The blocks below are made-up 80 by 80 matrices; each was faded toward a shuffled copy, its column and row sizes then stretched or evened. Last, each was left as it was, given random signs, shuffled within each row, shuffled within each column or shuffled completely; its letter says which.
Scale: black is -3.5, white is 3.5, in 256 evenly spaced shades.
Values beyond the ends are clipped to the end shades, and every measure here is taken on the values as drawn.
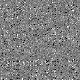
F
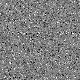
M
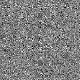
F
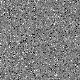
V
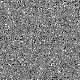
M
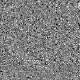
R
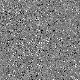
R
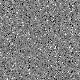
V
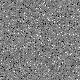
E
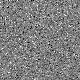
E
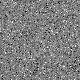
E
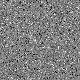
E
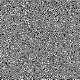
R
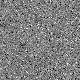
E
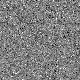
E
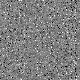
V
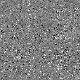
F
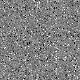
R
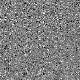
F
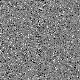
V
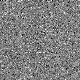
M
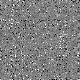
F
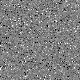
M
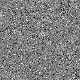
V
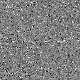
M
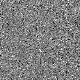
V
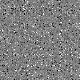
R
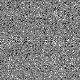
F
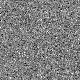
E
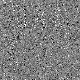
R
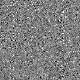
F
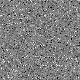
M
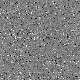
M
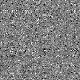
F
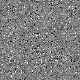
R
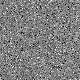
E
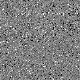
R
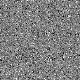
R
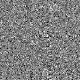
F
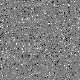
F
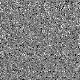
R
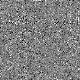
R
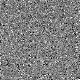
R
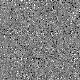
R
